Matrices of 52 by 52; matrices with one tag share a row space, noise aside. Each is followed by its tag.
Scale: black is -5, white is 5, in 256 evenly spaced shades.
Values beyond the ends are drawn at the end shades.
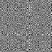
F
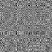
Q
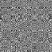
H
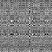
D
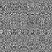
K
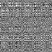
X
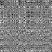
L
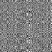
F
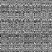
X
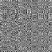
H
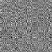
H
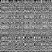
X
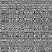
X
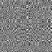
F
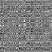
L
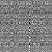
D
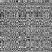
L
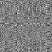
Q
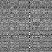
D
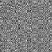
H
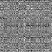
L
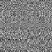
K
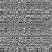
L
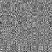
H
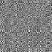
Q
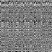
X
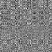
H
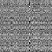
D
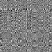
H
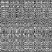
X
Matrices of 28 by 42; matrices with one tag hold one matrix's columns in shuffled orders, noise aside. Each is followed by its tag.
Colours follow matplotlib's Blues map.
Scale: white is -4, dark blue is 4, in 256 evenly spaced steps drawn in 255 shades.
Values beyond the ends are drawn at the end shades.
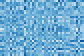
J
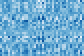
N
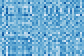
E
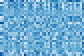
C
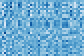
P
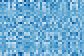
C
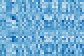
N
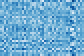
J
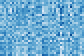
E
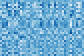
P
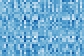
N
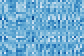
N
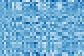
C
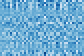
C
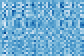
P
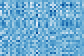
P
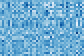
P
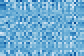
C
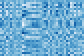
P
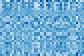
C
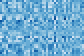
N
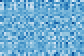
C
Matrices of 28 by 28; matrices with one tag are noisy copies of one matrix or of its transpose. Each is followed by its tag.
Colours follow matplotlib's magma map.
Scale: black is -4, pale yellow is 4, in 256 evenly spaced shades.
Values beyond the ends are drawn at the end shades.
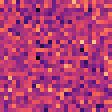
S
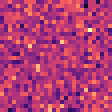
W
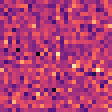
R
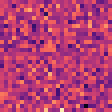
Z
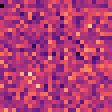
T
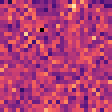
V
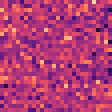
W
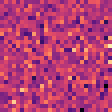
Z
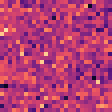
W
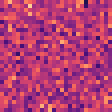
W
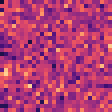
V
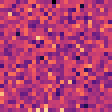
Z
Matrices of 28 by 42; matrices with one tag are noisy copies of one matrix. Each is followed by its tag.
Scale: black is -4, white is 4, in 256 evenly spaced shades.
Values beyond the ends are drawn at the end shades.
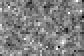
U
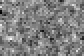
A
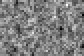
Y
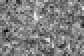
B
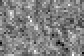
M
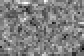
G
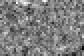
G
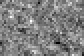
M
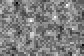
Y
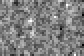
Y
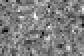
B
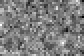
U
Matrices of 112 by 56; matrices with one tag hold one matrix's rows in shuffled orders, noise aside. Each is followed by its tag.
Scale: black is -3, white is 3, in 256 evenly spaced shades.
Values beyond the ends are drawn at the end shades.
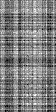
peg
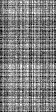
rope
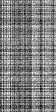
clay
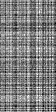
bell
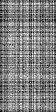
rope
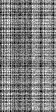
clay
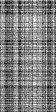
peg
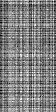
rope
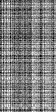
clay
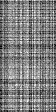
rope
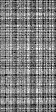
bell
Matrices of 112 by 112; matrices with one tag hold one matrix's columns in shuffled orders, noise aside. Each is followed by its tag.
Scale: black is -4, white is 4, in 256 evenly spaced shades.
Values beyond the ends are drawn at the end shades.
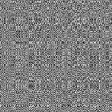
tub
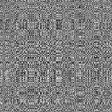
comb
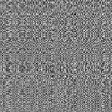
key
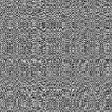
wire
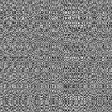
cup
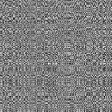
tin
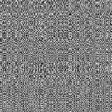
key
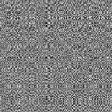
cup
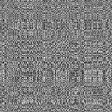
comb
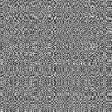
tin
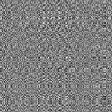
cup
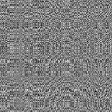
wire
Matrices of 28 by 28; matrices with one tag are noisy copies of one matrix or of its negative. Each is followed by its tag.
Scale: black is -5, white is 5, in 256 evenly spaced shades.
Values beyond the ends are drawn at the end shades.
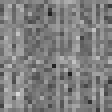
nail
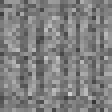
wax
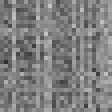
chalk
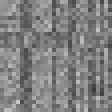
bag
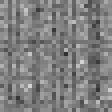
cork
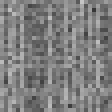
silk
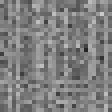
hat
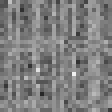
cork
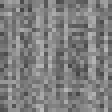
hat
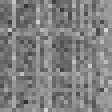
chalk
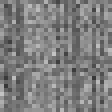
nail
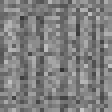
wax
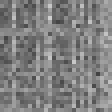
chalk
